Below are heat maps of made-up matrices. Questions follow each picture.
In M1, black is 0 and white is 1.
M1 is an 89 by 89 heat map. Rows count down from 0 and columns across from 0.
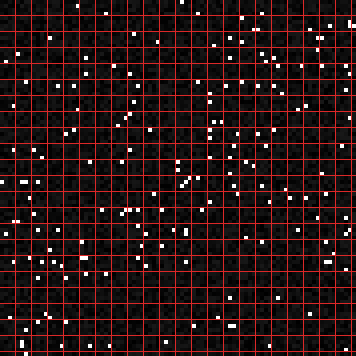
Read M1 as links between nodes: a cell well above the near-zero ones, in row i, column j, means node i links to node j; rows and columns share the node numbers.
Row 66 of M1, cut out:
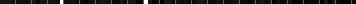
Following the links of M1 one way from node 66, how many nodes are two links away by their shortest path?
3
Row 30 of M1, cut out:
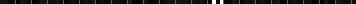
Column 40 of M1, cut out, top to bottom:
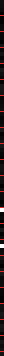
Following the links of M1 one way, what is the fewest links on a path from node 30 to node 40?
6
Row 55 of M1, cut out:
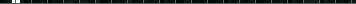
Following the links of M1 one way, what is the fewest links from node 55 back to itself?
8
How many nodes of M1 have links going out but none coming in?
4
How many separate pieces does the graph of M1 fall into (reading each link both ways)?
6
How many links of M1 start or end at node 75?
1
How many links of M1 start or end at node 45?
7
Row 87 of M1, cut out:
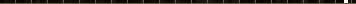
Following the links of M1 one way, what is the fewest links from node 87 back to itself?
3
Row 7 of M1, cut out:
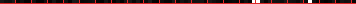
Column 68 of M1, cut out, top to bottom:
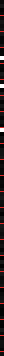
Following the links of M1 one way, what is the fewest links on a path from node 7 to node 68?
3
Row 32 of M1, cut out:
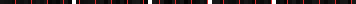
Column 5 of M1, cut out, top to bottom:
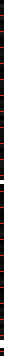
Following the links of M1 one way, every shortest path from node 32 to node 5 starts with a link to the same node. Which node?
node 18
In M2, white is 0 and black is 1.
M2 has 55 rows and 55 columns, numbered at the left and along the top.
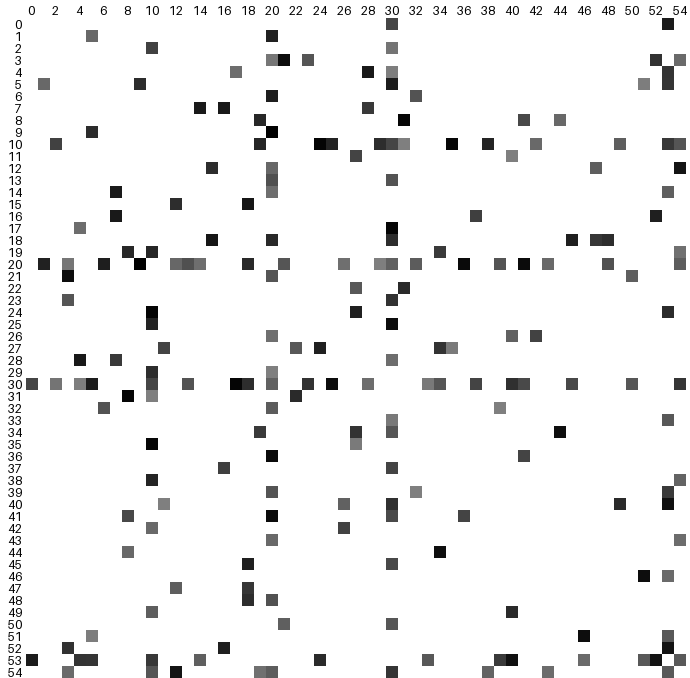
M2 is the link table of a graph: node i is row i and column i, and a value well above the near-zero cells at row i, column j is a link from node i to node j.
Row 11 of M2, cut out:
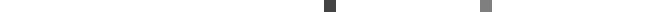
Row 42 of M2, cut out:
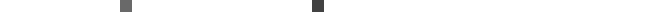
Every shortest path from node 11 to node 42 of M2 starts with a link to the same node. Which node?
node 40
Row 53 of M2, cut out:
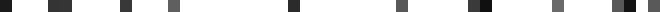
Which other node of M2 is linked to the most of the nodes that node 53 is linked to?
node 30
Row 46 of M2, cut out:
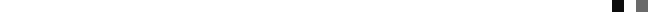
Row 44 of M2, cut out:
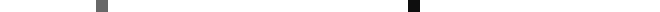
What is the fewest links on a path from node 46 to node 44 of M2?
5
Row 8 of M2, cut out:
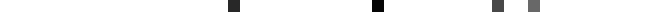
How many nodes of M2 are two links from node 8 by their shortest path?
7
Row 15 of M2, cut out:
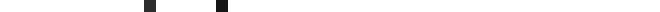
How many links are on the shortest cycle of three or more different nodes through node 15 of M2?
4
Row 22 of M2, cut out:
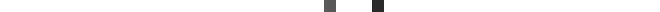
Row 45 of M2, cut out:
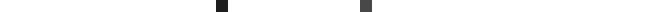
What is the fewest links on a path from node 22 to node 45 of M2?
4
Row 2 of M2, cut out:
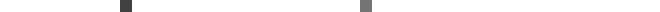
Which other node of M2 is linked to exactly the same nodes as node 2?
node 25
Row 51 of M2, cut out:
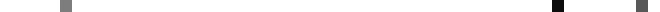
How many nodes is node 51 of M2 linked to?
3
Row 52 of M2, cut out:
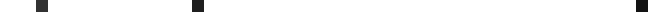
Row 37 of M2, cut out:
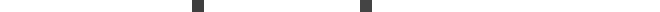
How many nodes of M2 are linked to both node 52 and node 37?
1
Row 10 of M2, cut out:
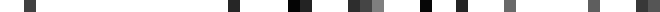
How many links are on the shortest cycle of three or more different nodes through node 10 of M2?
3
